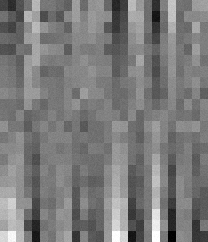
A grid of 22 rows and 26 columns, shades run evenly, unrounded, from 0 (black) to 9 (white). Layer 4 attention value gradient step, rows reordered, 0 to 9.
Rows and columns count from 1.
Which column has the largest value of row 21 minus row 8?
20
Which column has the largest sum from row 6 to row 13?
4
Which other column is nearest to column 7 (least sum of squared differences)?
19
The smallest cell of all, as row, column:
22, 22
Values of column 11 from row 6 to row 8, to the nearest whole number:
5 5 5
